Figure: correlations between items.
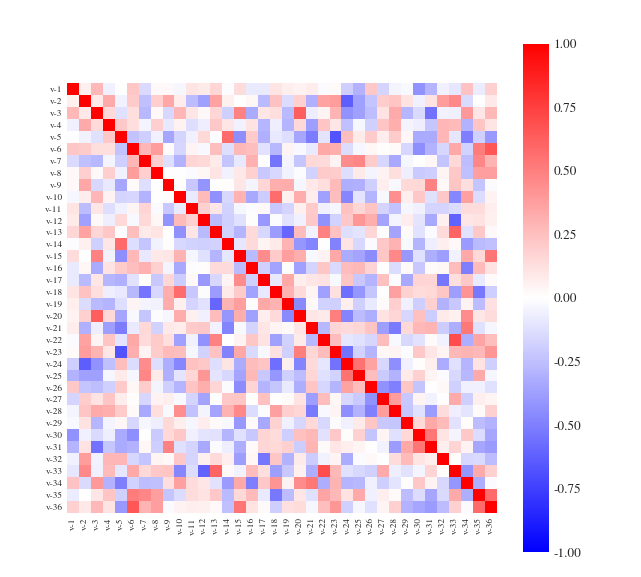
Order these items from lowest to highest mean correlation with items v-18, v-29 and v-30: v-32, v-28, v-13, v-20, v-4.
v-13, v-4, v-28, v-20, v-32
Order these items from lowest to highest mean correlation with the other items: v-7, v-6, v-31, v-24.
v-24, v-31, v-7, v-6
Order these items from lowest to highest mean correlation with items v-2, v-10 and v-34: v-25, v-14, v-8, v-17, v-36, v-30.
v-25, v-14, v-17, v-8, v-36, v-30
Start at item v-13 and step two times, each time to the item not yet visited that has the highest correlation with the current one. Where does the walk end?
v-22
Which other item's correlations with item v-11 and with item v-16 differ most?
v-34
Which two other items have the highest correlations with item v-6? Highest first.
v-36, v-35
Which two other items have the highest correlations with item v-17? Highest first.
v-15, v-19
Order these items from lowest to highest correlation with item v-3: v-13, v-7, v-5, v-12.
v-7, v-5, v-12, v-13
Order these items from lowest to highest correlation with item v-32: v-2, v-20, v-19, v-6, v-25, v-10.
v-19, v-6, v-25, v-20, v-10, v-2
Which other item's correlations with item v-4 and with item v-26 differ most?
v-28
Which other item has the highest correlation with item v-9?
v-31
